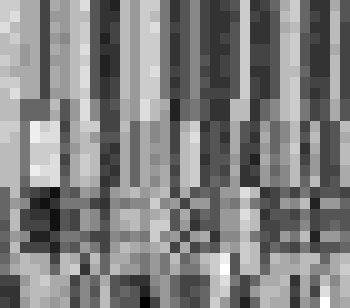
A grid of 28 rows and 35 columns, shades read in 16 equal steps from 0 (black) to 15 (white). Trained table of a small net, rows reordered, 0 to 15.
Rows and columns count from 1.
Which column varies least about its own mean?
17
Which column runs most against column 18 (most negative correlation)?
9
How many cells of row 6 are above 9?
12
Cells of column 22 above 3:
17
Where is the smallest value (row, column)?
28, 15
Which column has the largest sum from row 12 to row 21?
2
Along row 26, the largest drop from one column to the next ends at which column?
30
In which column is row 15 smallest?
26
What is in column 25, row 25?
11
